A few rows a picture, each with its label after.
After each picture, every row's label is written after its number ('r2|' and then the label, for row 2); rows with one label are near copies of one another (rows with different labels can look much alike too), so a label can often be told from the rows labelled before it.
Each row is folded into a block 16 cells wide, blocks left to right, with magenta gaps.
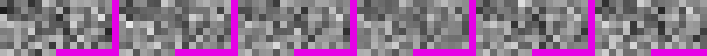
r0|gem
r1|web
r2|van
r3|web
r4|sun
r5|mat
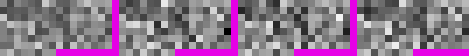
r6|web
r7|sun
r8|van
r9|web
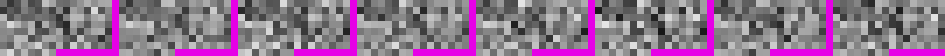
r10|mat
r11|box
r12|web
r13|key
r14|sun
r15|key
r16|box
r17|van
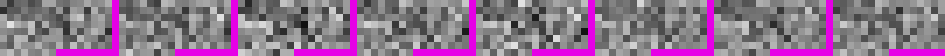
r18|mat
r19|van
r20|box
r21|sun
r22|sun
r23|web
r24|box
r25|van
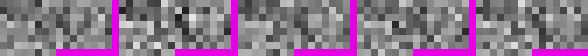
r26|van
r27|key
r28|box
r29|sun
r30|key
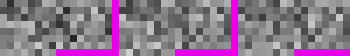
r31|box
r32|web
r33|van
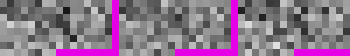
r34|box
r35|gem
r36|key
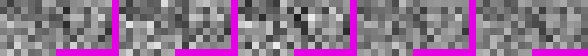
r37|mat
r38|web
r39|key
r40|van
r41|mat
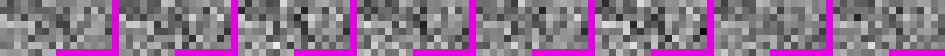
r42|box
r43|sun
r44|key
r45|mat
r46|van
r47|sun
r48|gem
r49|key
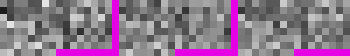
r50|web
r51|van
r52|web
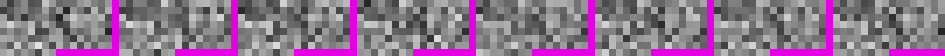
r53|key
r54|web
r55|web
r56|sun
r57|gem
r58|mat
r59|key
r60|key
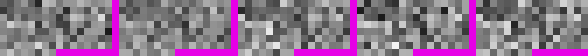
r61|van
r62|mat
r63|web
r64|key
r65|web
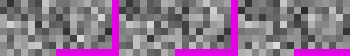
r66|sun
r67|mat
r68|key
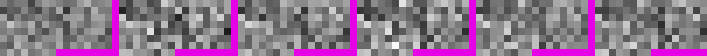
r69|mat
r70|gem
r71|gem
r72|web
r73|web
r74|web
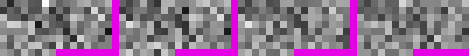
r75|sun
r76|van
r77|mat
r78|sun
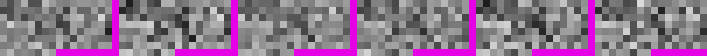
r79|van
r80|box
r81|box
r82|gem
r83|box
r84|key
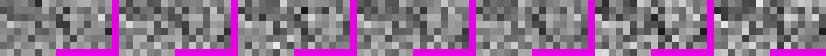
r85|van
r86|mat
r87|key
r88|mat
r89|key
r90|gem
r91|web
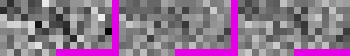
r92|sun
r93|mat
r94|mat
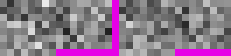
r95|sun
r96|mat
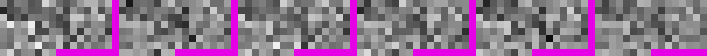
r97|web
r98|box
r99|web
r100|gem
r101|box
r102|box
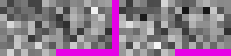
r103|mat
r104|key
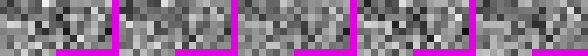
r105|sun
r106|web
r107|sun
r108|sun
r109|box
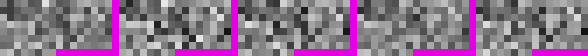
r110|web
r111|sun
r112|van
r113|gem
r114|van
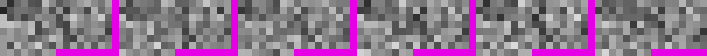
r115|key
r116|web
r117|gem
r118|gem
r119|key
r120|mat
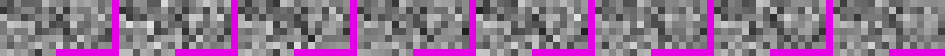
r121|gem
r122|web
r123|box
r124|van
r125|gem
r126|key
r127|key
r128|key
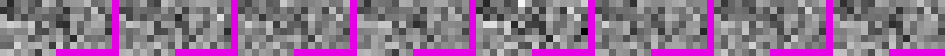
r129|box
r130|van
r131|sun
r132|box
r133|sun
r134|van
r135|mat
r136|box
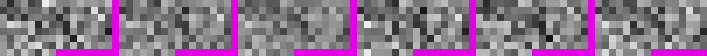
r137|sun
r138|van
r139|mat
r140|van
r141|box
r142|mat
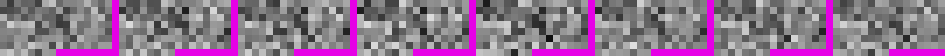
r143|box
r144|mat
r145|van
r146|key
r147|box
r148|key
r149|sun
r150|box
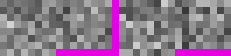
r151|mat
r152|web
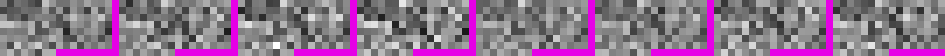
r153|key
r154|sun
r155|key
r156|sun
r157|sun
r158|van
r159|mat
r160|key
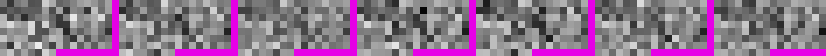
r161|key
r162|gem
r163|web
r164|van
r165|box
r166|sun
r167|van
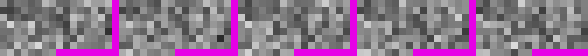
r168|web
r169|mat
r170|web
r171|gem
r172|gem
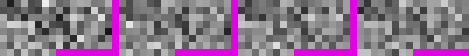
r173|sun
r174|van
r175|key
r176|gem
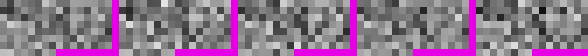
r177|gem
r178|web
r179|van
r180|van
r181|key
